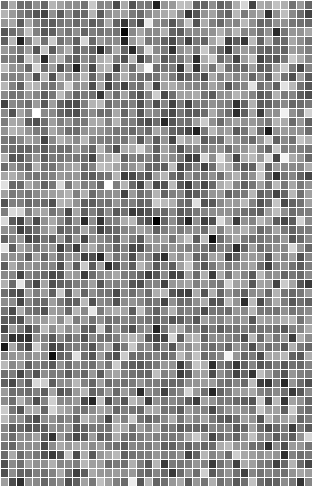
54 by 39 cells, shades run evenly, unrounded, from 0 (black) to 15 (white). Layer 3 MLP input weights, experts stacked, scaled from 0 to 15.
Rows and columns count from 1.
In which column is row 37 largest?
13
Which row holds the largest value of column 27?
7
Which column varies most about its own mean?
36
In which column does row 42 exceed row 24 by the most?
33
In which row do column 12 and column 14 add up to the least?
45
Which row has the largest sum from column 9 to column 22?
35
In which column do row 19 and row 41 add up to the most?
15
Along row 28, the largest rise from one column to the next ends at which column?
11
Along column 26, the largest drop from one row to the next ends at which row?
19
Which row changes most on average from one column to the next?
8
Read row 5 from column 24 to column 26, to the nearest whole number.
4 7 6
